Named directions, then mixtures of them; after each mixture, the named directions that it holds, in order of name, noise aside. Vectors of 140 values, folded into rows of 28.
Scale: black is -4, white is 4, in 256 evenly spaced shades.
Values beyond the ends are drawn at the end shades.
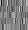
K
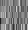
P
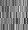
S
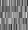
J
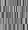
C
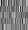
K.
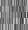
K, S.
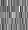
J, K.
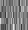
C, P.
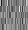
K.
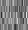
J, S.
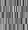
C.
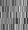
S.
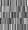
J, S.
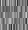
C, J.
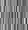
C, S.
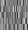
C.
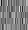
K.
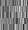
C, S.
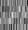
J, S.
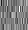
K, S.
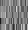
P.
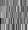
P.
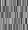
C, J.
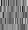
J, K.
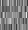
J.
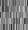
J, S.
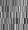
S.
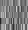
P.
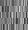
S.
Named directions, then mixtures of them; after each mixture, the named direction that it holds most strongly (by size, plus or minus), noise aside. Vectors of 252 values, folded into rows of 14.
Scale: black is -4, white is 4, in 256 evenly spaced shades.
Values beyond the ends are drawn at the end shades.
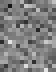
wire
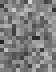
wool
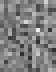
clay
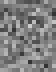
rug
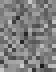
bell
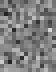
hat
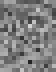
rug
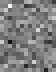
wire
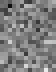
wire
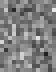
wool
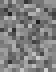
rug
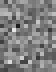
hat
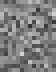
rug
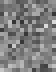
bell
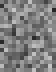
wool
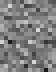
wire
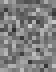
rug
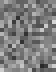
bell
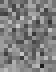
hat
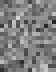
bell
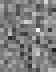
clay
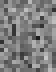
wool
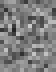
rug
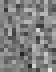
clay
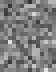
wire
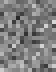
bell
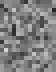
wool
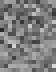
rug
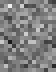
wire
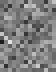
wire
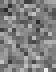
wire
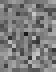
clay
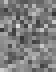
rug
